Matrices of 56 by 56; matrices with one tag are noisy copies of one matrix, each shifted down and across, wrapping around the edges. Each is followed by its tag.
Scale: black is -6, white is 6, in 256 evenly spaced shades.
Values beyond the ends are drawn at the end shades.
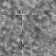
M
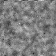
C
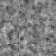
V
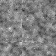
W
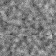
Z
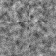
V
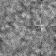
M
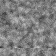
C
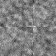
M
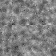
C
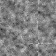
W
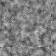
V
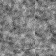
W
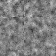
V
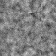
V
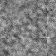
M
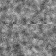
C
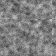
W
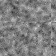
W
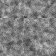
C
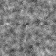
C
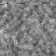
Z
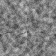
Z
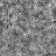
V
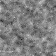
W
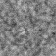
Z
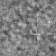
M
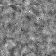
V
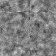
V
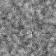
Z
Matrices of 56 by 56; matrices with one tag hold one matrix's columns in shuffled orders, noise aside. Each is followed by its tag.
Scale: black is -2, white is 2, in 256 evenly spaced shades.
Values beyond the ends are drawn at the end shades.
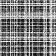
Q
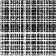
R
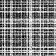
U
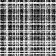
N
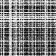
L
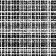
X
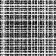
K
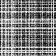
U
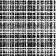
X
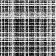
Q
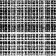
R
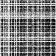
Q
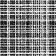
K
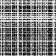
L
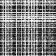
L
